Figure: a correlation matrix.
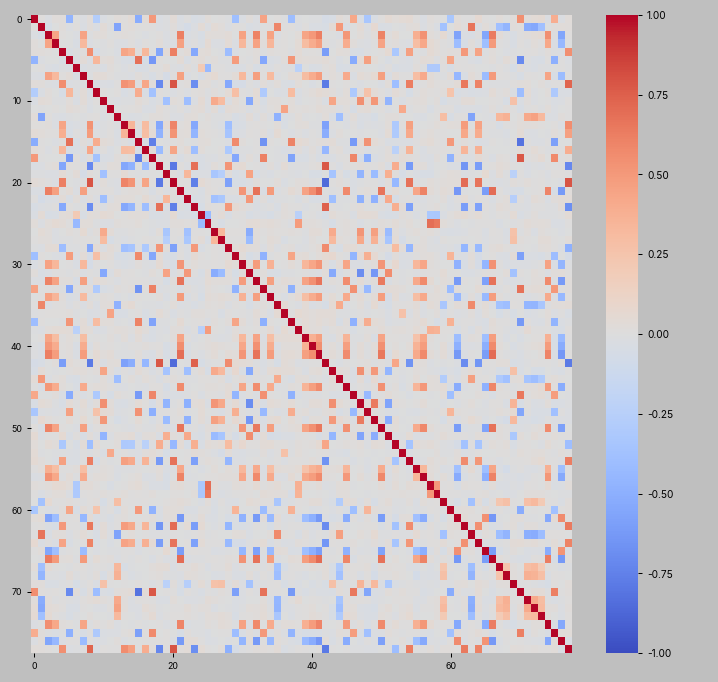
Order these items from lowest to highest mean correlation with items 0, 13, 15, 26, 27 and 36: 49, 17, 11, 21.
17, 21, 11, 49
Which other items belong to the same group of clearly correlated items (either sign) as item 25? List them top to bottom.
6, 24, 38, 57, 58
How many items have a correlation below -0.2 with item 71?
4
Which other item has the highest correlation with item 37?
15
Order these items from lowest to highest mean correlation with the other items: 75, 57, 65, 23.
65, 23, 75, 57
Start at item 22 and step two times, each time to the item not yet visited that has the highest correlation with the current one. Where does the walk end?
51
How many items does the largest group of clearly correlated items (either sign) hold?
19
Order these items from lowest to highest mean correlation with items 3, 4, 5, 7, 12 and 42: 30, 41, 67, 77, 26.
77, 26, 67, 30, 41
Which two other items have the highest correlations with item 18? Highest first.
42, 23
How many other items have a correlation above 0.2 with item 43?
6
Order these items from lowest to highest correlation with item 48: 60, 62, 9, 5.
62, 9, 60, 5
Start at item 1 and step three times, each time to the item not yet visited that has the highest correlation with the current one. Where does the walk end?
44
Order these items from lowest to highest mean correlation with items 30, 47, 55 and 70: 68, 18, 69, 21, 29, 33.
29, 68, 18, 69, 33, 21
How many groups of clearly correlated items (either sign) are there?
7
